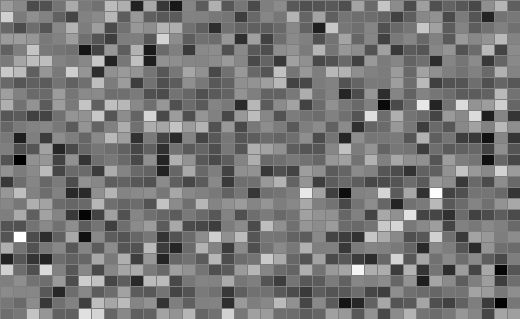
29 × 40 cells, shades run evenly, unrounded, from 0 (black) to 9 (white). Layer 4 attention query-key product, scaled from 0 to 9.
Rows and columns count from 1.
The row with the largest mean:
7
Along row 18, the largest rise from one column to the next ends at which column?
34
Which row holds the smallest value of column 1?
24
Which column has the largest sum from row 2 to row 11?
33
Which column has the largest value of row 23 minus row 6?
12
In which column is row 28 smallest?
39
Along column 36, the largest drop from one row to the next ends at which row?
17
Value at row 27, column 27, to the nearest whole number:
3
